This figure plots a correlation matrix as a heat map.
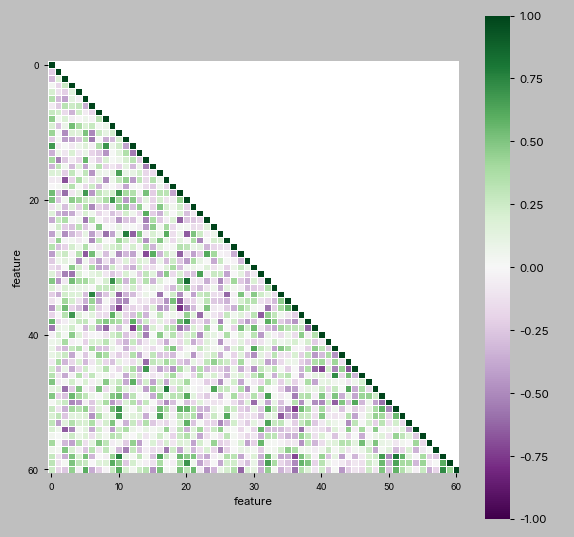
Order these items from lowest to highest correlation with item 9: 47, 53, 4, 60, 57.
57, 47, 60, 4, 53
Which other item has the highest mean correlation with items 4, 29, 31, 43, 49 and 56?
46
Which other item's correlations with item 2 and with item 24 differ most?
48
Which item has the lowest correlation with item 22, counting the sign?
37
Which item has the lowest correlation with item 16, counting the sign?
34
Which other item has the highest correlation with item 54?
31
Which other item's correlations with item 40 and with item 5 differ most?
14
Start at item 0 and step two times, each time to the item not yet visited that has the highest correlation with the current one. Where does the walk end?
8
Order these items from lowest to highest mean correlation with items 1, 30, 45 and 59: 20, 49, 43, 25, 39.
25, 39, 43, 49, 20
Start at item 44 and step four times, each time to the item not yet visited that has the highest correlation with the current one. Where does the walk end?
11
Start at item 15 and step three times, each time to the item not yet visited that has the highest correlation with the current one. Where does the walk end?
36
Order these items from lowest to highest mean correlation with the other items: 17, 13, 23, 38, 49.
23, 13, 17, 38, 49
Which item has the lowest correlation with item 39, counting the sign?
12
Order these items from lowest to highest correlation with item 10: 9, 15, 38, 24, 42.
15, 42, 24, 9, 38
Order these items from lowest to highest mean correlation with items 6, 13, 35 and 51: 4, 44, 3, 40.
44, 4, 40, 3
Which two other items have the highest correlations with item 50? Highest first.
45, 43
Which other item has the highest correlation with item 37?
3
